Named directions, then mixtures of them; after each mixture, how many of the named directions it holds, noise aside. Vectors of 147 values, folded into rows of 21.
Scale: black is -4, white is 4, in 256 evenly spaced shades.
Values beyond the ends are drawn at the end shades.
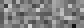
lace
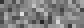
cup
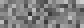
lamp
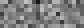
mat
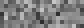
two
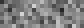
three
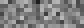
one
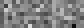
one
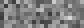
four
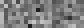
two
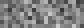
four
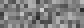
three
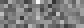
one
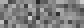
two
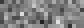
one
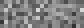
two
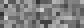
four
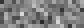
one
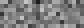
one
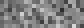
four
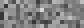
four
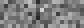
three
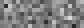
two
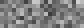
three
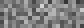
three
